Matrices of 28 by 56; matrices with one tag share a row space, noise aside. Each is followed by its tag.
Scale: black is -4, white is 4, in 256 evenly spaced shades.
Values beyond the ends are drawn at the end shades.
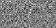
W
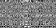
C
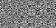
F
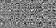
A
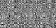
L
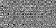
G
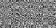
A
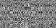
C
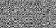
L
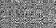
A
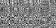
L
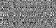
G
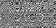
A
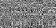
A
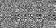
A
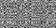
W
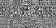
C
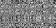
A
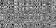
L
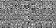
C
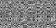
F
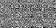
A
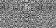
C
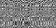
C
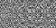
F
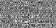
C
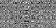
C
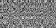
G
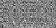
G
